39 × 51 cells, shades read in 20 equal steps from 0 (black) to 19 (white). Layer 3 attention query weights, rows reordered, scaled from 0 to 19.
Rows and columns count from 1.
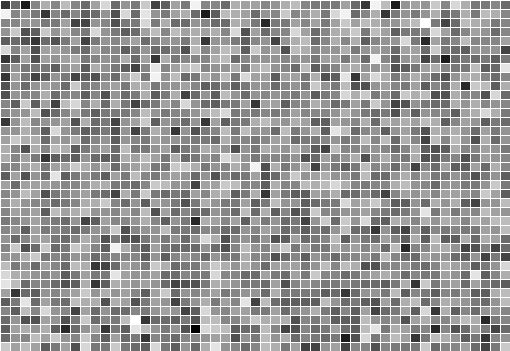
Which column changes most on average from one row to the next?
43
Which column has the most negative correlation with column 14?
7
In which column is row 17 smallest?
33
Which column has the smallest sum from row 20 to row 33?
20
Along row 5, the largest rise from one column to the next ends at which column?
44
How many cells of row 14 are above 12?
11
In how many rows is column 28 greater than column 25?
19
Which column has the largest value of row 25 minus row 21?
37
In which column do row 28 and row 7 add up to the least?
50
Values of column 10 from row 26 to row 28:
11 11 10
